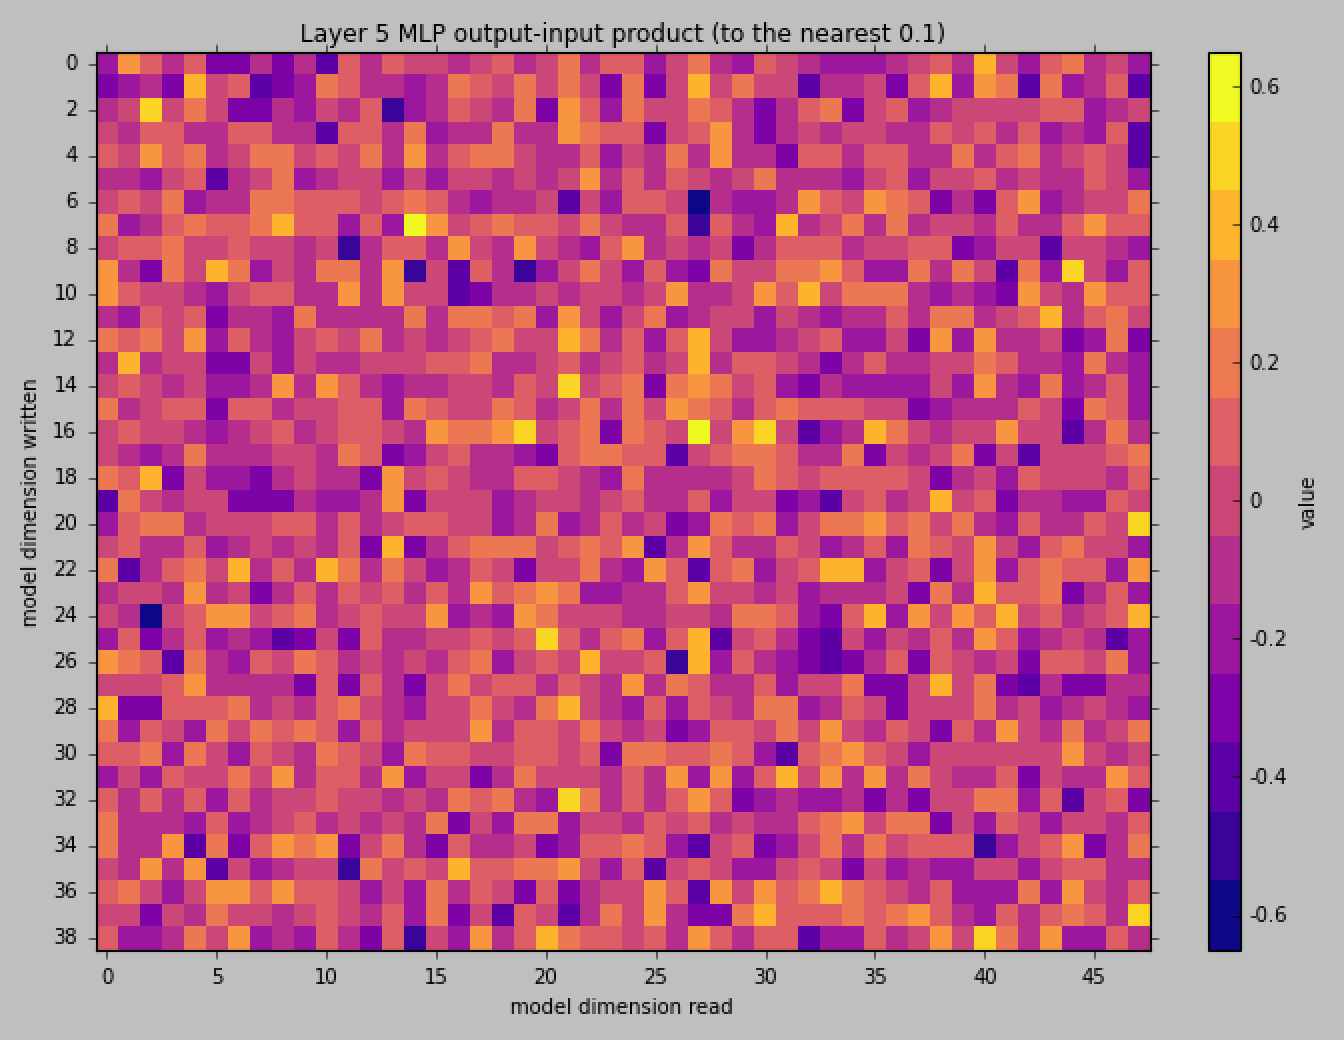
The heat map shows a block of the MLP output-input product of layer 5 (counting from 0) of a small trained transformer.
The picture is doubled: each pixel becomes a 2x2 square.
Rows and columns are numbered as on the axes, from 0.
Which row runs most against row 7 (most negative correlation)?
19
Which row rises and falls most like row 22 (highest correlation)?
9
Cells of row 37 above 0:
22
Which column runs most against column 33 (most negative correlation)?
27
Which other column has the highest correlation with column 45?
14
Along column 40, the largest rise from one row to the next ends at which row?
38
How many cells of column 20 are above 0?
14
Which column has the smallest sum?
5
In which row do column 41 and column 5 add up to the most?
24
